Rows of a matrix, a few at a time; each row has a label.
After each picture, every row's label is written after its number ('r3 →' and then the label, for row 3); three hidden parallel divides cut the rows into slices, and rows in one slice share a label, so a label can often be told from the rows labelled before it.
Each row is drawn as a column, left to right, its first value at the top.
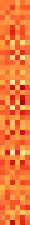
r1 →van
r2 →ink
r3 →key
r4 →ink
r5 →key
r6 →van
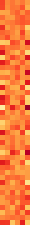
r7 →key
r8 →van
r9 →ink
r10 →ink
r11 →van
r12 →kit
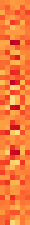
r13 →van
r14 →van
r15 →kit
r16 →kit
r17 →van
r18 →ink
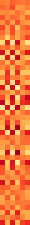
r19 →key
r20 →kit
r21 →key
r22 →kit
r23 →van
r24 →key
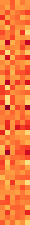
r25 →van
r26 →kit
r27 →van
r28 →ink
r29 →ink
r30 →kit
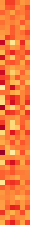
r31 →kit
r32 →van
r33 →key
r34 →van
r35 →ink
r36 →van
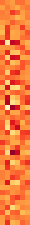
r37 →ink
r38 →key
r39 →kit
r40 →kit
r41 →van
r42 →van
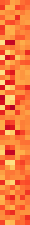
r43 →key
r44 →kit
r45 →kit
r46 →van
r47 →van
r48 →van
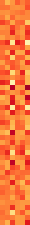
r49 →ink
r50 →ink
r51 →key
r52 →ink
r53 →ink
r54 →key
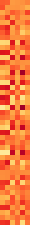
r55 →key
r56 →key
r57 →kit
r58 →van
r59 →kit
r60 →ink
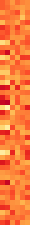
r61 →key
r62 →key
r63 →ink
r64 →van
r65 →ink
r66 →ink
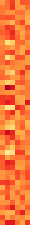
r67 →van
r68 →key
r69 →key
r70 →ink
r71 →ink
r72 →van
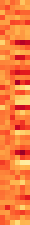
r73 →van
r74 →van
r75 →ink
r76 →kit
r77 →kit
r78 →kit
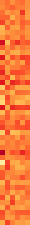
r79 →kit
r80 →van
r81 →ink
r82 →ink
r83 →ink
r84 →ink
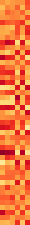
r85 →kit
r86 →kit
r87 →kit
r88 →key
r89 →kit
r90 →key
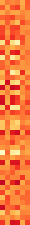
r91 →key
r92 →ink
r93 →key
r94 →key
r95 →ink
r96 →van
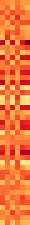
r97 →kit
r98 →van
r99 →kit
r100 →van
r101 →kit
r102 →kit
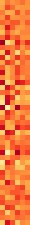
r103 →kit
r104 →key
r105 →van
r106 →kit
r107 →ink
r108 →ink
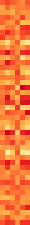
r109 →van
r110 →key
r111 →van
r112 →ink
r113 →key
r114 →key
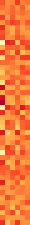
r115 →key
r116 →ink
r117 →ink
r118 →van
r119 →ink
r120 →ink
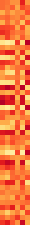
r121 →key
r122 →key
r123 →key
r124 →ink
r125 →key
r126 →kit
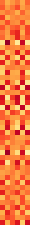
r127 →key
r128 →kit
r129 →van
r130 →key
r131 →kit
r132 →key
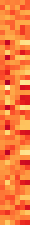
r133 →ink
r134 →kit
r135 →ink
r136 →van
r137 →key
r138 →key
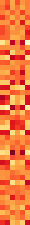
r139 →key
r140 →key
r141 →kit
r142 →ink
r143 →kit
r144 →key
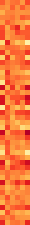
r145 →key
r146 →ink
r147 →van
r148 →van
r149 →van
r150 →key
